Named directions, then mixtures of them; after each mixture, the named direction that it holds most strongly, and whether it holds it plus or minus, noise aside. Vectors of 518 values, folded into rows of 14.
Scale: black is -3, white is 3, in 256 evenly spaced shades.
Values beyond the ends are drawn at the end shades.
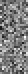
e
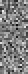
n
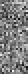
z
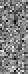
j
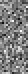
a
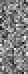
e, plus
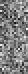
z, plus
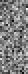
a, minus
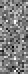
j, minus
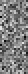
e, minus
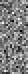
a, minus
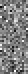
j, minus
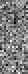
j, plus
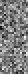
e, plus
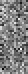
e, minus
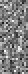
a, plus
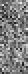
z, plus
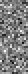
a, plus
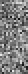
z, plus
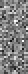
j, minus
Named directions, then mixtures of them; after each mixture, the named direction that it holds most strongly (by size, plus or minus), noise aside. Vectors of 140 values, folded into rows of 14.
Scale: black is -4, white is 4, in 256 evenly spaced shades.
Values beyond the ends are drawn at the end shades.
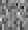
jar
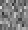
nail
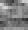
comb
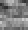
comb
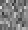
nail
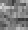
comb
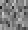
nail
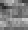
comb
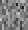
jar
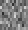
nail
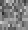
nail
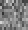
nail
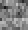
comb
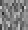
nail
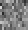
nail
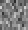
nail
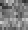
comb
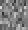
nail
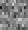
nail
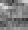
comb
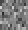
nail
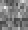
comb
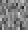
jar
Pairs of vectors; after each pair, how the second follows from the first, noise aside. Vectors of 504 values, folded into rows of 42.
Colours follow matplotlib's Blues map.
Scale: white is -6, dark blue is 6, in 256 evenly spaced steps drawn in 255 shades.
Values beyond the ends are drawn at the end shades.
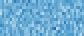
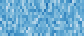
wrapped around.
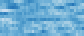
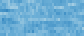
negated, shrunk.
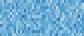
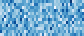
reversed, negated, scaled up.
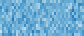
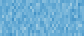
shrunk.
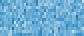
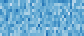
reversed.
